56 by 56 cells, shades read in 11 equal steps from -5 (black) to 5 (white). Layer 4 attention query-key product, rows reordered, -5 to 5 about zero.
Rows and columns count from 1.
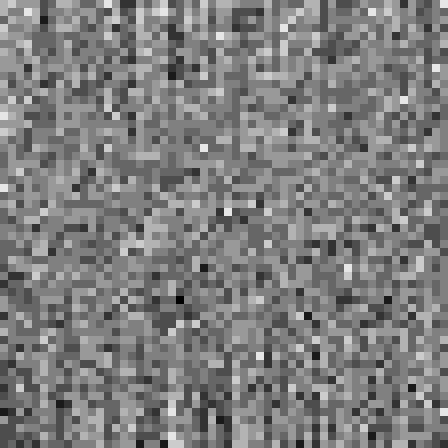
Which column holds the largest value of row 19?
26
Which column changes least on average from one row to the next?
41
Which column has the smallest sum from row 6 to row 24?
22
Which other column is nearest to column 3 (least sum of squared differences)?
56
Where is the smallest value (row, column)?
38, 23
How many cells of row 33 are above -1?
35
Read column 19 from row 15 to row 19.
1 -1 0 0 0
